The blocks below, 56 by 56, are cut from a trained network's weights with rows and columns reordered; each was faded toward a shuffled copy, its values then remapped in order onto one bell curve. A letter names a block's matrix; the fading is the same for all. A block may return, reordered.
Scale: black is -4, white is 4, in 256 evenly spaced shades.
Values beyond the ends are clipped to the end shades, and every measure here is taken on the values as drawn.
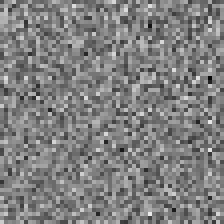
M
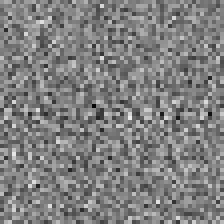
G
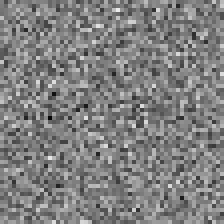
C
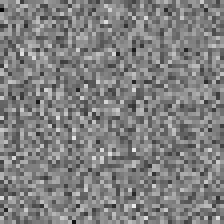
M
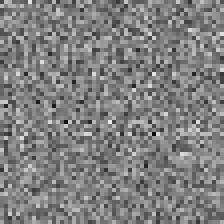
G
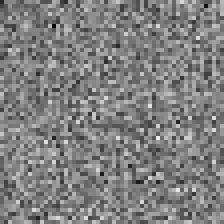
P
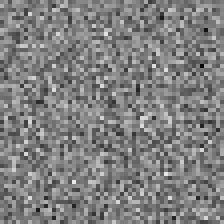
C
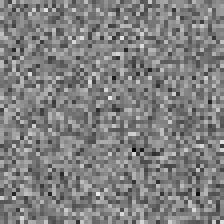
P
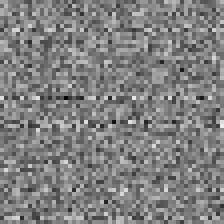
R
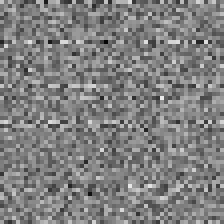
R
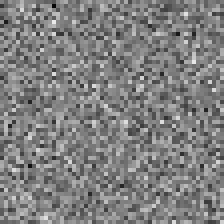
C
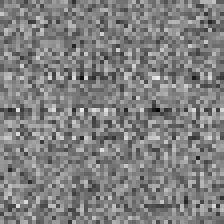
R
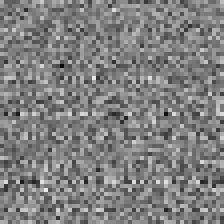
R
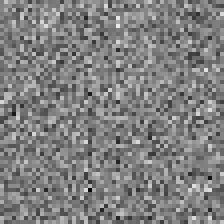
M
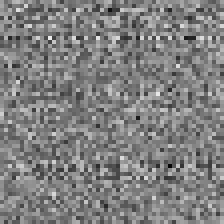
R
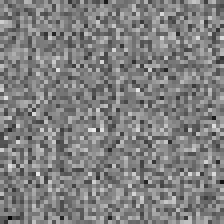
P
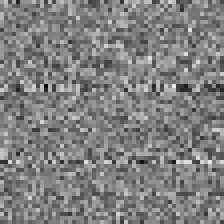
R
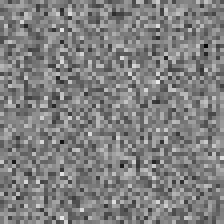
M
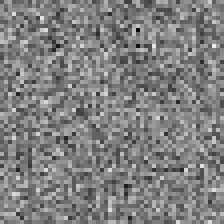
P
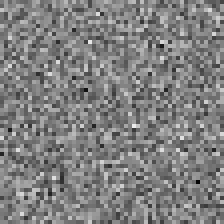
C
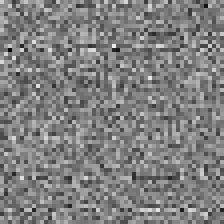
G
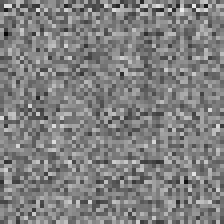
R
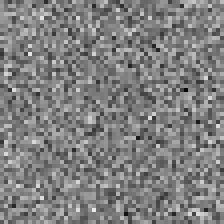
P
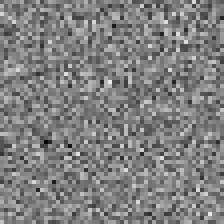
G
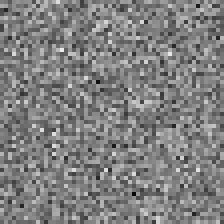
P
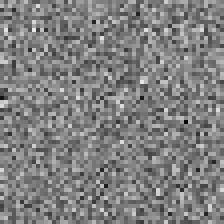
C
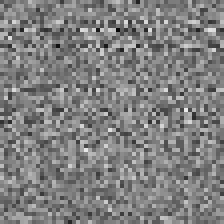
R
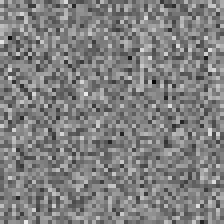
C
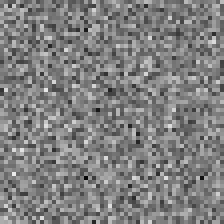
P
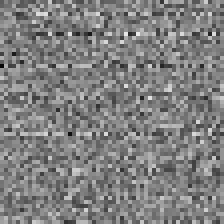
R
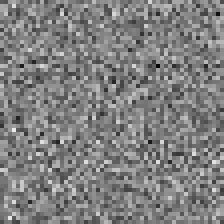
G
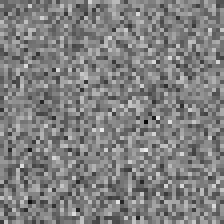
P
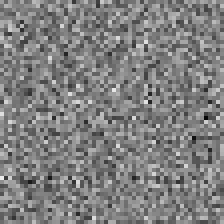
P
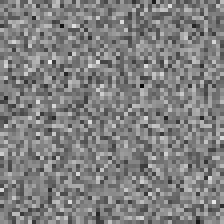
C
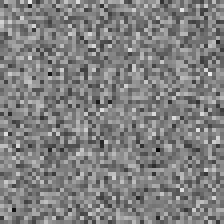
C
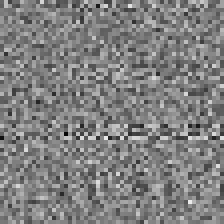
R
